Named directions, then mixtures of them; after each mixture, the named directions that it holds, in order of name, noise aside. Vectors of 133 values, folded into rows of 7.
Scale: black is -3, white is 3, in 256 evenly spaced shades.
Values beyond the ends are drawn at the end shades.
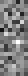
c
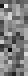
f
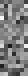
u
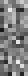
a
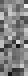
a, f, u.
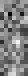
c, f, u.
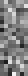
a.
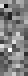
f.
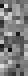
f.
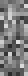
a, f, u.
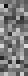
a, f, u.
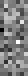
a, c, f.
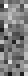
a, f.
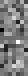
a, c, u.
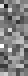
f, u.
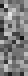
a, f.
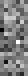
a, c, f.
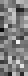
a.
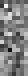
f.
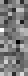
a, c.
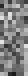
f, u.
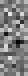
c.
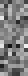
u.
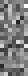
a, u.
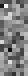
f.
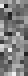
f.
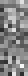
a.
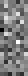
a, c, f.
